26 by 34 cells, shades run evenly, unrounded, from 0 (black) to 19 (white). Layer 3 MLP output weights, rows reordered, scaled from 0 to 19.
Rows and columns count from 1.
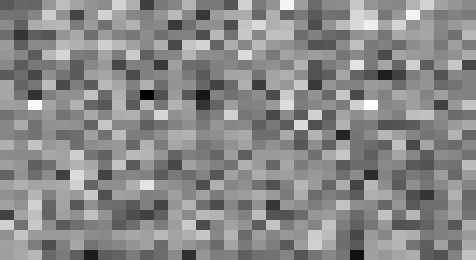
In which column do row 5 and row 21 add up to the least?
16
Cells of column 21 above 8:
22
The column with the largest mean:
21
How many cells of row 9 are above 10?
16
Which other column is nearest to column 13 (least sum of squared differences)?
17
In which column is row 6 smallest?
28
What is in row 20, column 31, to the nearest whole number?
4
